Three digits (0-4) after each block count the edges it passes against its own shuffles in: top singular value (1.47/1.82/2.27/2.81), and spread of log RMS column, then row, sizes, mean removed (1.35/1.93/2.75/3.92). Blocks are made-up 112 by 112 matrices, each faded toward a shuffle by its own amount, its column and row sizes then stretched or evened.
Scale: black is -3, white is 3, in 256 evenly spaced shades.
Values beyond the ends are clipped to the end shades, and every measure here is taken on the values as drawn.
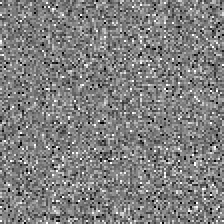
1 2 1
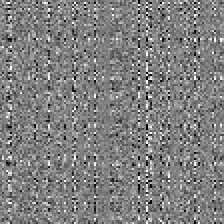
4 4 2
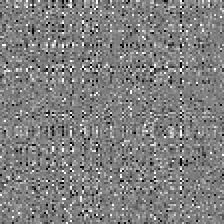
4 3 2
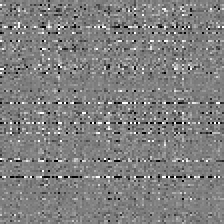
3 2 4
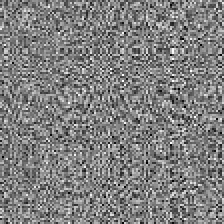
4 2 0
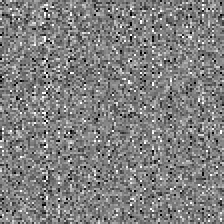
2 3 1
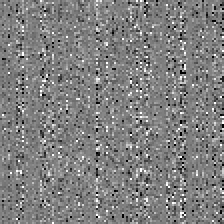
2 4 0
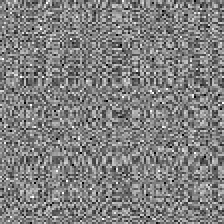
4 0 1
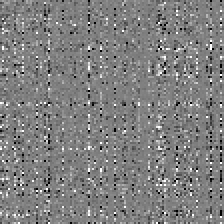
2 4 3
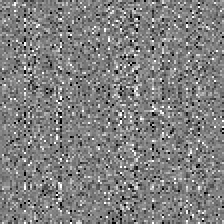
3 3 0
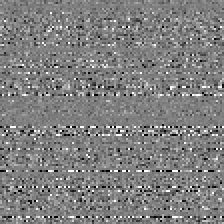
3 0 4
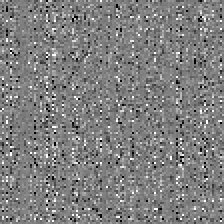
0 4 2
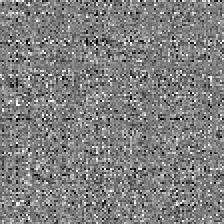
2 3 3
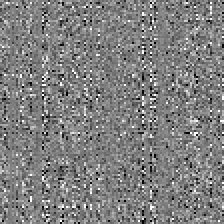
2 4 2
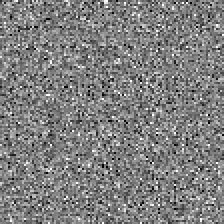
0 2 2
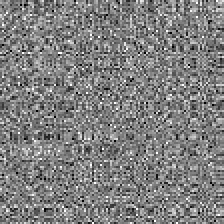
4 0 1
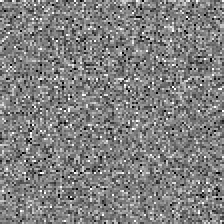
1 0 1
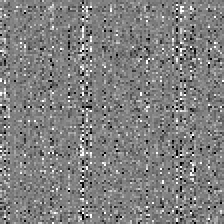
2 4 2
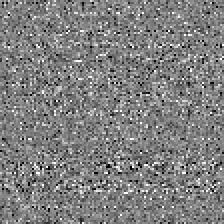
1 1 3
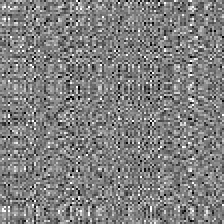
4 3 2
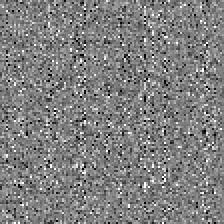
1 3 1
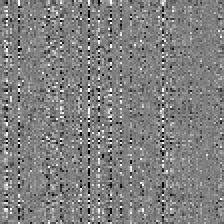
4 4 1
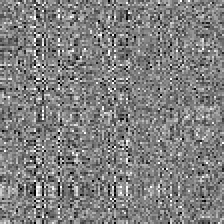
4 3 2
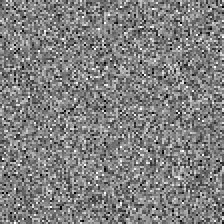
1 1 0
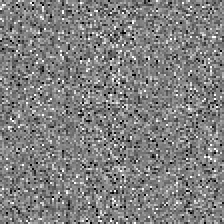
1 2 0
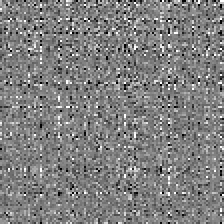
2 4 3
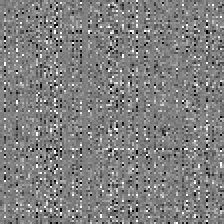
2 4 2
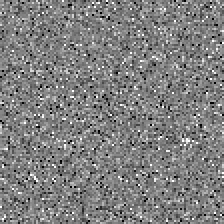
0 0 1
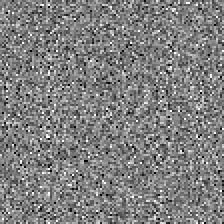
2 1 0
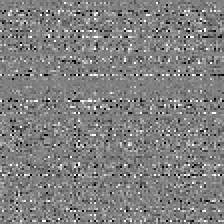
3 2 4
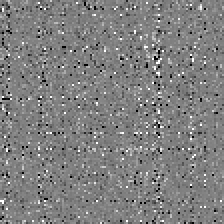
1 3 2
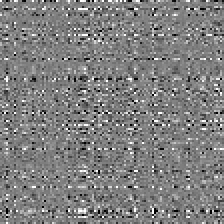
4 3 4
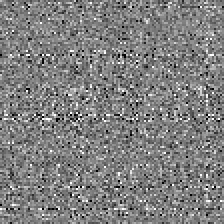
2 2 3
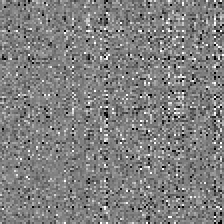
3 3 2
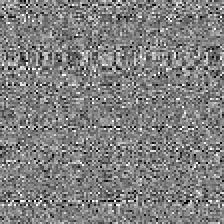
4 1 3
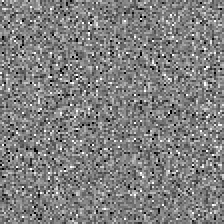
0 2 1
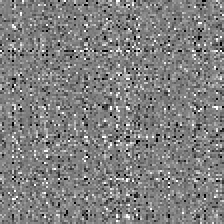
3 3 2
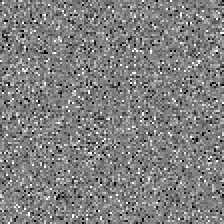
1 0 1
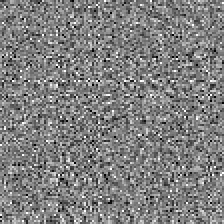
3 1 2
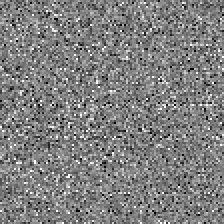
1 0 2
